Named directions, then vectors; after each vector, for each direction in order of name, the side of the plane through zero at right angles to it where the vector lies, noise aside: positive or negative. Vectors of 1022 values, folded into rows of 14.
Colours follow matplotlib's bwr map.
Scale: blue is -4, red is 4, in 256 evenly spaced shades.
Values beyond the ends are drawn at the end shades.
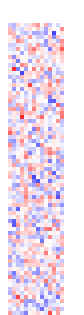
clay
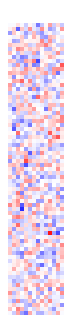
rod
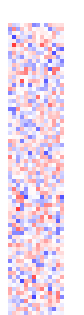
negative, positive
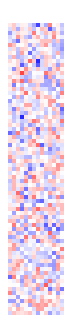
negative, positive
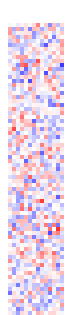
positive, negative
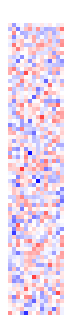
positive, positive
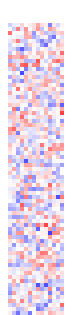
positive, negative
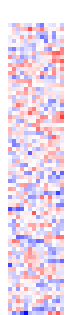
positive, positive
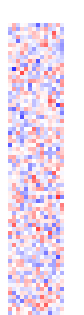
negative, positive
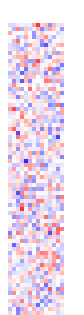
positive, negative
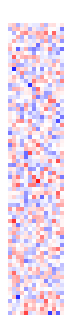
negative, negative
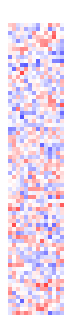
negative, positive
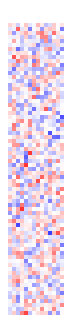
negative, negative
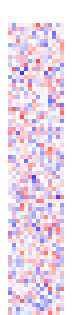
positive, negative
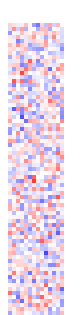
negative, positive
